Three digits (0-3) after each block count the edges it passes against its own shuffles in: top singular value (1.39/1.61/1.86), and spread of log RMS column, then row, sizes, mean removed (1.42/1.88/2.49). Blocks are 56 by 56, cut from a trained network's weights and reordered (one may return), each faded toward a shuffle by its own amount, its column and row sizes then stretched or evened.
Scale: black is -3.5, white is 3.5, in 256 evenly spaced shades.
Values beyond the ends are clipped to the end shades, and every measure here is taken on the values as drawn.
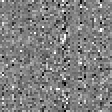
0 3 0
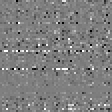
1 1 3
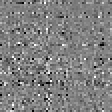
1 2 3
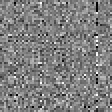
3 2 2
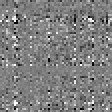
0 3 3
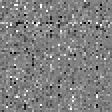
1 2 1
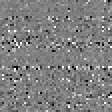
2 2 3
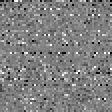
0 0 3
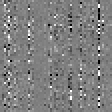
2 3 1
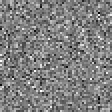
2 0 0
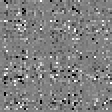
0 3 3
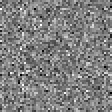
0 1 0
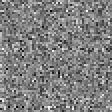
0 0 1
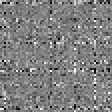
0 2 3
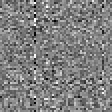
3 2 1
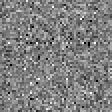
1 1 0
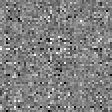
1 2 2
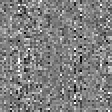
1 3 0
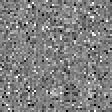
1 2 0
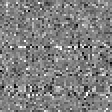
3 0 2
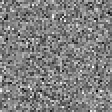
0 0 0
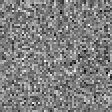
1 1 0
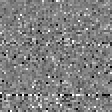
2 0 2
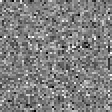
1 1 1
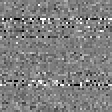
1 0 3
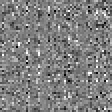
1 3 2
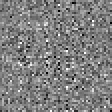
0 2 1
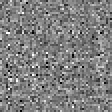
2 2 1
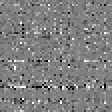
3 2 3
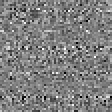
1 1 3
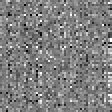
3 3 1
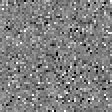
0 1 1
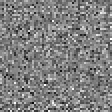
3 0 1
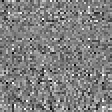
2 1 3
